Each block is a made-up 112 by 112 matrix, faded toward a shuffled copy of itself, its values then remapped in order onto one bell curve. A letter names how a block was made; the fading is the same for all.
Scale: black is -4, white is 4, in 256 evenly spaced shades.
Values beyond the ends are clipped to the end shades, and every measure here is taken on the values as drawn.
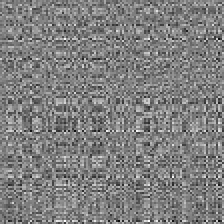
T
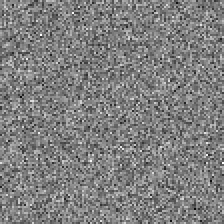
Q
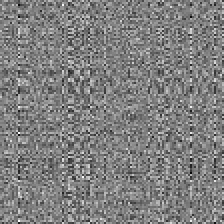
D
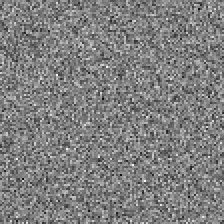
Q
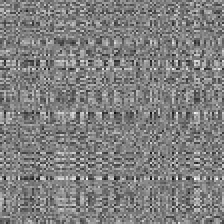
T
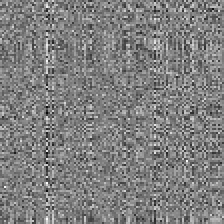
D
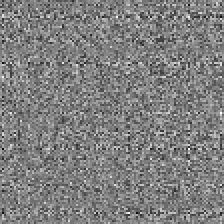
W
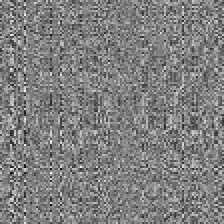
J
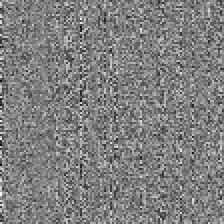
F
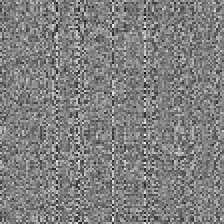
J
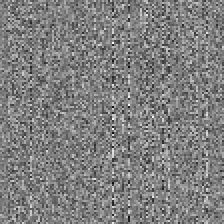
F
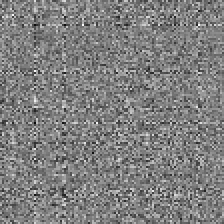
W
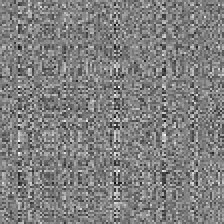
D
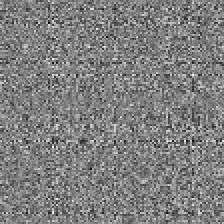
W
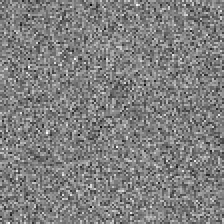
Q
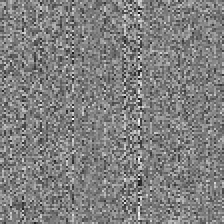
F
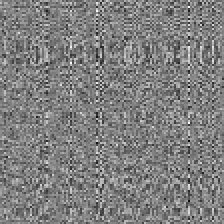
D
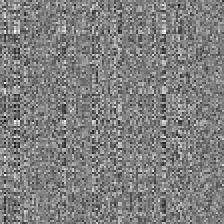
J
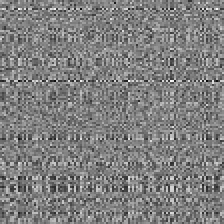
T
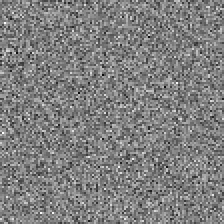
Q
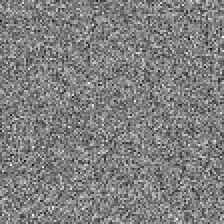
Q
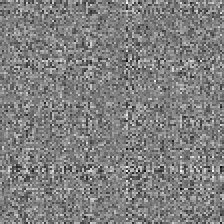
W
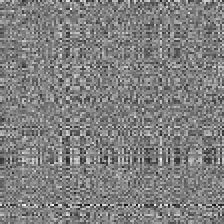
T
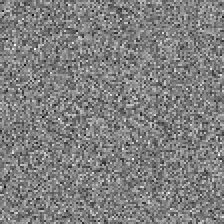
Q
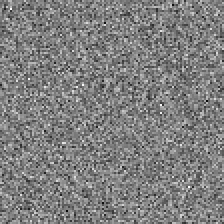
Q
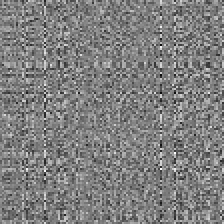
D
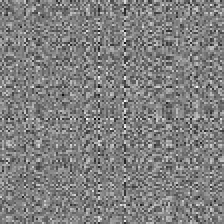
D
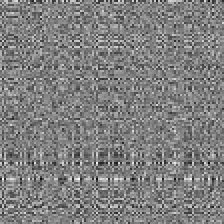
T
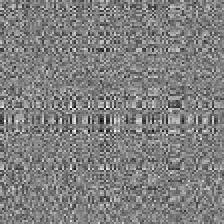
T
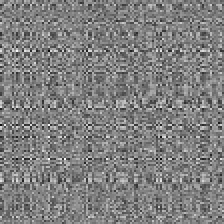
T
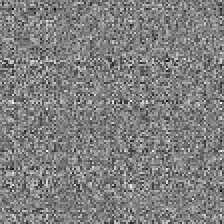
W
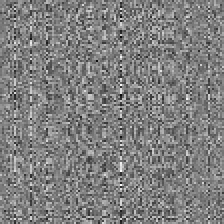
J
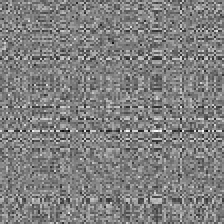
T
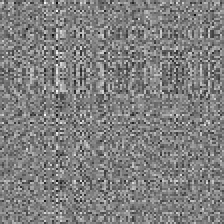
D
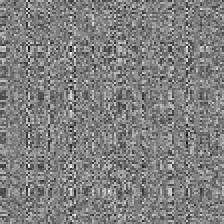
J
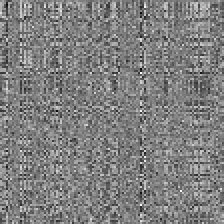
D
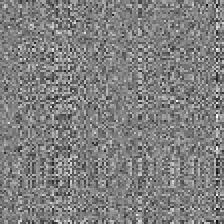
D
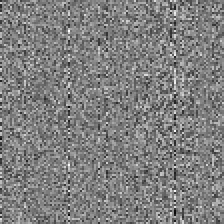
F
